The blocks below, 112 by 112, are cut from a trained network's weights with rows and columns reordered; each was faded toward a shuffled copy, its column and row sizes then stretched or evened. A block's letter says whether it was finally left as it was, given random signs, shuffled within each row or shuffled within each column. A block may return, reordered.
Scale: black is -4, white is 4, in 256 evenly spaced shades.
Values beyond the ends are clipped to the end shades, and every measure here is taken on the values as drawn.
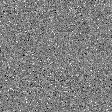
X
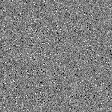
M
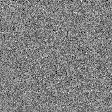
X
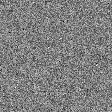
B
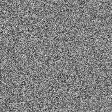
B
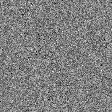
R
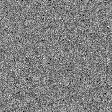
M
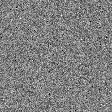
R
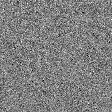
X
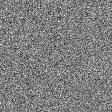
B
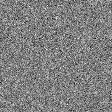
X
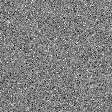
R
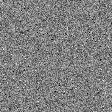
R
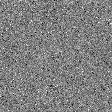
X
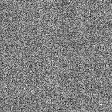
M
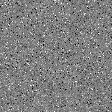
R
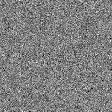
M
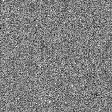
M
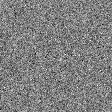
X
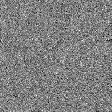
M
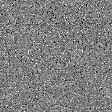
B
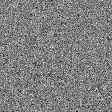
R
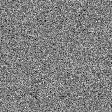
X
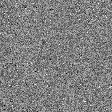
B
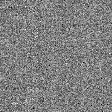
M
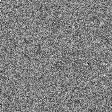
B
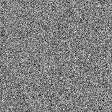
B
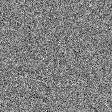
B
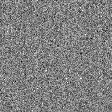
M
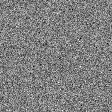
X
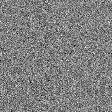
M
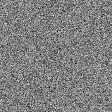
B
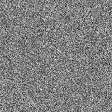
M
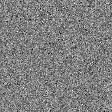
B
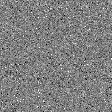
M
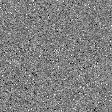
B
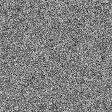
X
